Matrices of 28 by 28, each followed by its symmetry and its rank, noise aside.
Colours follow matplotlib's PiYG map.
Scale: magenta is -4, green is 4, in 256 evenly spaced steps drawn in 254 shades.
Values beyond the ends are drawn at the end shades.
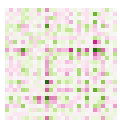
symmetric, rank two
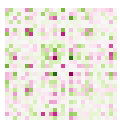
symmetric, rank three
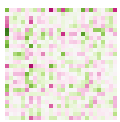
no symmetry, rank four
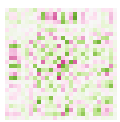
symmetric, rank four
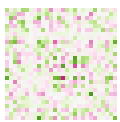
symmetric, rank four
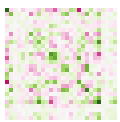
symmetric, rank three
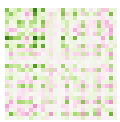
symmetric, rank two
